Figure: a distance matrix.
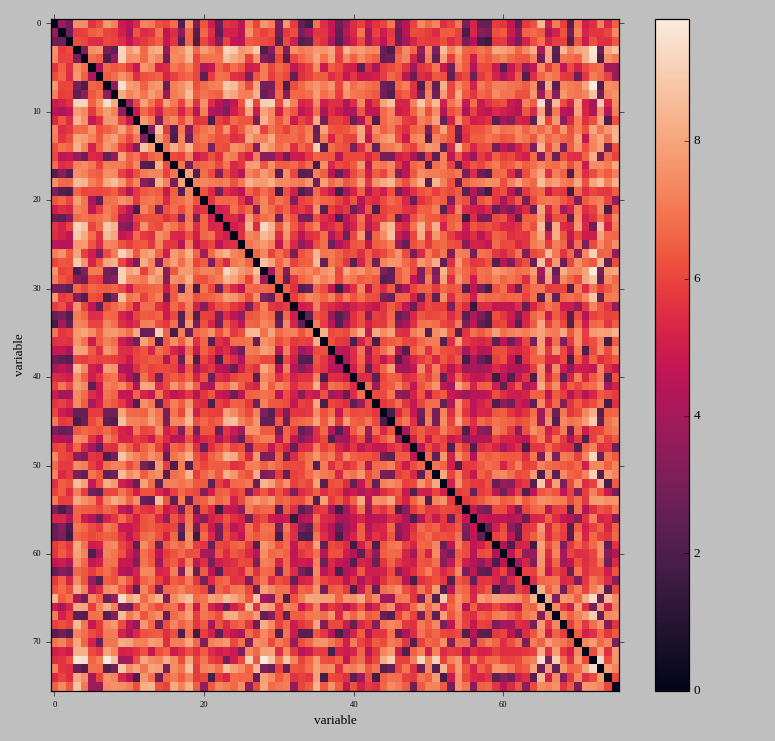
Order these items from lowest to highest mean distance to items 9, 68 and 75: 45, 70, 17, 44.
70, 17, 44, 45
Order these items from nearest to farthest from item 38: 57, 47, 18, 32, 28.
57, 47, 32, 28, 18
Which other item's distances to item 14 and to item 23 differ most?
72
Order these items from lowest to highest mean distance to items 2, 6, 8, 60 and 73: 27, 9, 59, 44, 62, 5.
44, 5, 62, 59, 27, 9
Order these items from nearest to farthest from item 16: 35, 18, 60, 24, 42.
35, 18, 42, 24, 60
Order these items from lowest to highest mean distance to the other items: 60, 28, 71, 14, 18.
60, 71, 14, 28, 18
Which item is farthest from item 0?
65
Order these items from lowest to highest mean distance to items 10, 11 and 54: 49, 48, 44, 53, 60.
60, 53, 48, 44, 49
